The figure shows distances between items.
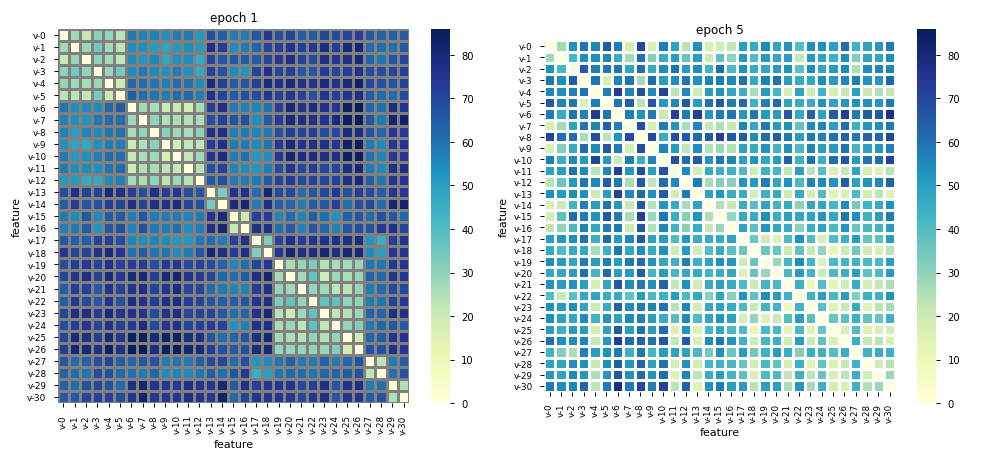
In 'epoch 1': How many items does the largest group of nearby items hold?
8
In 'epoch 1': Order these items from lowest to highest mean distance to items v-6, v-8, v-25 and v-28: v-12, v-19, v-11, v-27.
v-11, v-12, v-27, v-19
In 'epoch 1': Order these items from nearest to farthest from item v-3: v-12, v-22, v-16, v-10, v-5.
v-5, v-12, v-16, v-10, v-22
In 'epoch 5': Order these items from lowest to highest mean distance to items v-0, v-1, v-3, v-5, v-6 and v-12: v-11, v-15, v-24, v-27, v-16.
v-16, v-15, v-27, v-24, v-11
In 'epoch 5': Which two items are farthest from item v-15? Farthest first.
v-8, v-5
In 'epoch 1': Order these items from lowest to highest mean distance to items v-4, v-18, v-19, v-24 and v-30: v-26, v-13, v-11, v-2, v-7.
v-26, v-2, v-11, v-7, v-13
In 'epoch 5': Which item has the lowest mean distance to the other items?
v-18
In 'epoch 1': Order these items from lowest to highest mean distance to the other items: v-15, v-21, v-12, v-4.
v-12, v-21, v-15, v-4
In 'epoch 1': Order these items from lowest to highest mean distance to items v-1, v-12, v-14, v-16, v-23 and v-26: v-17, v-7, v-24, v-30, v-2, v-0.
v-24, v-0, v-2, v-7, v-17, v-30
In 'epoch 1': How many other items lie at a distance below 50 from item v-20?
7
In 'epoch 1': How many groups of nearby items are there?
8
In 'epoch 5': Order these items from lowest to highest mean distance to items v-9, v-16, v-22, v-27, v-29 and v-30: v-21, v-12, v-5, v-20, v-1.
v-1, v-21, v-12, v-20, v-5
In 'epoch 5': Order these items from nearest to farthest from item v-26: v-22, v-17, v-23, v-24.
v-23, v-24, v-17, v-22
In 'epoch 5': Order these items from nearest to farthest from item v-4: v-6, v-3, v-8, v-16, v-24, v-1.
v-24, v-16, v-1, v-3, v-8, v-6
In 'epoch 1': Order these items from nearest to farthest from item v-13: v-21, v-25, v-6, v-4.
v-21, v-25, v-6, v-4
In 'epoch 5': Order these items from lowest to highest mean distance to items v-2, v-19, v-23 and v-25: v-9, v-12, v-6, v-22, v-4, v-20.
v-4, v-20, v-22, v-9, v-12, v-6
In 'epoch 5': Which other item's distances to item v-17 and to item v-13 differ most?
v-30
